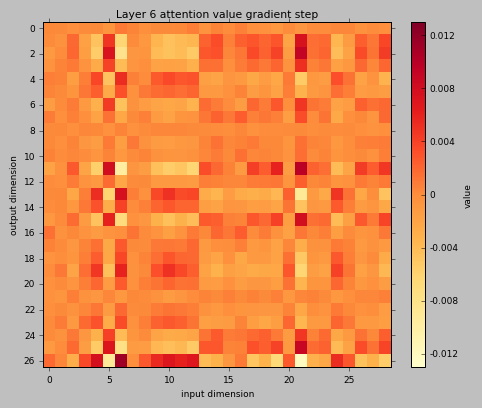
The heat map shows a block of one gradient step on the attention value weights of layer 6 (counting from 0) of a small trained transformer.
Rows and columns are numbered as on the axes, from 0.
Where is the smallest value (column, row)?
21, 26
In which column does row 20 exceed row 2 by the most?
6
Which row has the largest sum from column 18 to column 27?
11
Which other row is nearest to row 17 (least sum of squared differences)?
5
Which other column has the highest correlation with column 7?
0
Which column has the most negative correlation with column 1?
15
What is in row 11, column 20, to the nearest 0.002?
-0.002
